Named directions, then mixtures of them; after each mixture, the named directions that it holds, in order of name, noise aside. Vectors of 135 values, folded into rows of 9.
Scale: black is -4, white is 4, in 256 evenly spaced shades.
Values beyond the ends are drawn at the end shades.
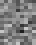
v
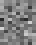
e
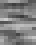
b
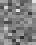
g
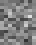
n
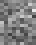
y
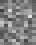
e, g, n.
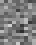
v.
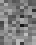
v, y.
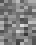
v, y.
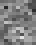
g, v, y.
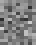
e.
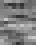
b.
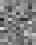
e.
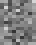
g.
